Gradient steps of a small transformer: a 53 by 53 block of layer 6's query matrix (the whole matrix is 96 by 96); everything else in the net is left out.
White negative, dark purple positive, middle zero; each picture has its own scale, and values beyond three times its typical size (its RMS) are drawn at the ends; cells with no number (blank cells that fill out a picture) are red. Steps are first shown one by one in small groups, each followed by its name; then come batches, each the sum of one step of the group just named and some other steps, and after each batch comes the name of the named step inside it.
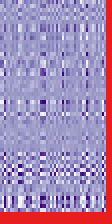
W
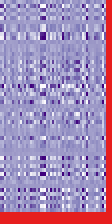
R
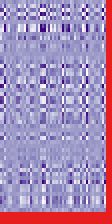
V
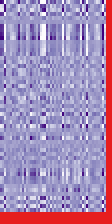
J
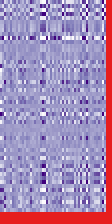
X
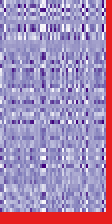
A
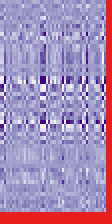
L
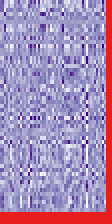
V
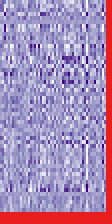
V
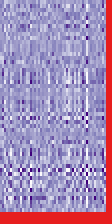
A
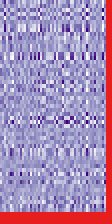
V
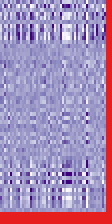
V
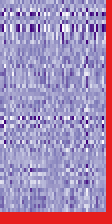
L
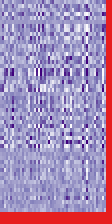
L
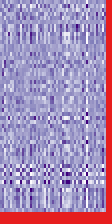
V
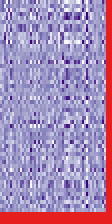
A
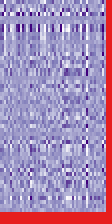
J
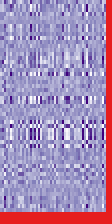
W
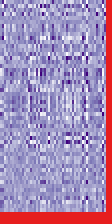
X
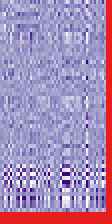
R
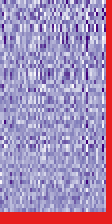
V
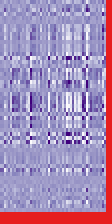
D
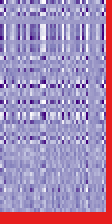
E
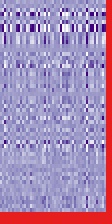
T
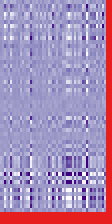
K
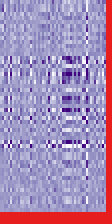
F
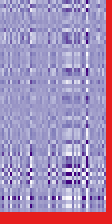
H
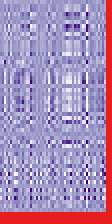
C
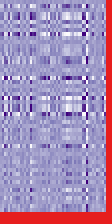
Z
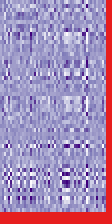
Z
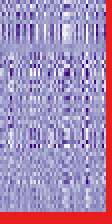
F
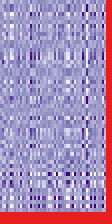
K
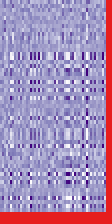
H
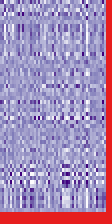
E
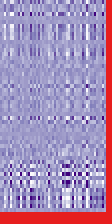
K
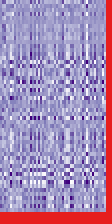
D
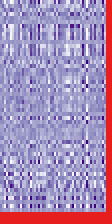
C
